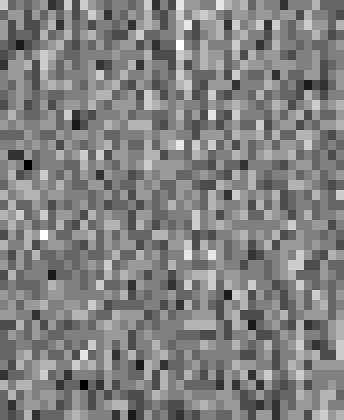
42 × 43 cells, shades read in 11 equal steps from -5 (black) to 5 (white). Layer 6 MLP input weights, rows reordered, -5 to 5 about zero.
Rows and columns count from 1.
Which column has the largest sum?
30
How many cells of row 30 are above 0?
15
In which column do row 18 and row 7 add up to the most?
6
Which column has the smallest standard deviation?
16
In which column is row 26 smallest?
32
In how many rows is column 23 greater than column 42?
23
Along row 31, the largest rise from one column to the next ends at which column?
24
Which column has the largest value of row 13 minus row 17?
4
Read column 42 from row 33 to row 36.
1 1 0 -2
